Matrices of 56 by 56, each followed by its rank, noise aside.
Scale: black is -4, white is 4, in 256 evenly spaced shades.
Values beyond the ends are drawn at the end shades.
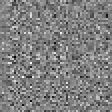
six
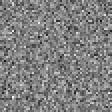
sixteen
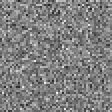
sixteen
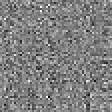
eight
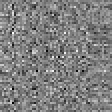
six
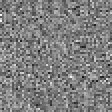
sixteen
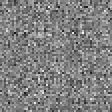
twelve
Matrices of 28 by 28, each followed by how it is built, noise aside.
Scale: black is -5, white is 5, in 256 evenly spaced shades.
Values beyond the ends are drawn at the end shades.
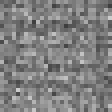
blocks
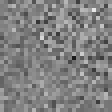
upper triangular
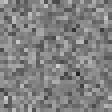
noise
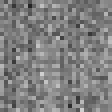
blocks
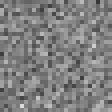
noise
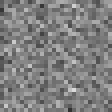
repeating rows
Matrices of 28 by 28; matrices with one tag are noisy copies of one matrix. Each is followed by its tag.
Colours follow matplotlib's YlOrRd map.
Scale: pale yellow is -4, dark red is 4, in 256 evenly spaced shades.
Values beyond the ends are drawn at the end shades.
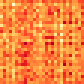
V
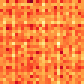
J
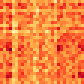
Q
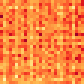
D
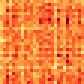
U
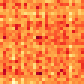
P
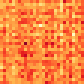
V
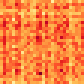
P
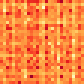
J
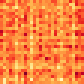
D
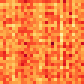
V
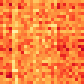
Q
